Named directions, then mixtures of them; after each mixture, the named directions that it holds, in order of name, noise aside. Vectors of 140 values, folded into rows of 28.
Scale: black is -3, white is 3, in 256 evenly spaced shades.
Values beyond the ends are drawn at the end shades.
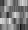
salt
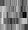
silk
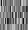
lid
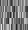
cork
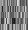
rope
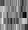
silk.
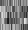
cork, lid, silk.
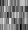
cork, salt.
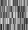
cork, salt.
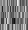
rope.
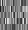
lid.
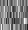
cork, rope, silk.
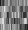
cork, salt, silk.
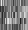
lid, silk.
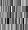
cork, lid.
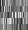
cork, lid, salt.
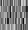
cork, lid.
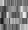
salt, silk.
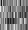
lid, rope, silk.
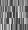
cork.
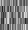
cork, rope, silk.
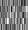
cork, lid.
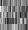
lid, silk.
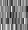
cork, lid, rope.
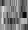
silk.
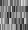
cork, lid, salt.
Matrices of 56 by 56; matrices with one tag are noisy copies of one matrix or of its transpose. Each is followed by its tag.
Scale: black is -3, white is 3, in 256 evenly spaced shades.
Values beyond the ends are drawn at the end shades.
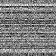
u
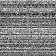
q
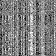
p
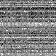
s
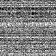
s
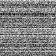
q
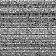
q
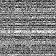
p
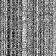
s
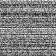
q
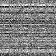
u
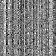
u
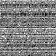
q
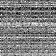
s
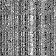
p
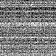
s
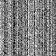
q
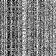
s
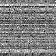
u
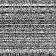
u
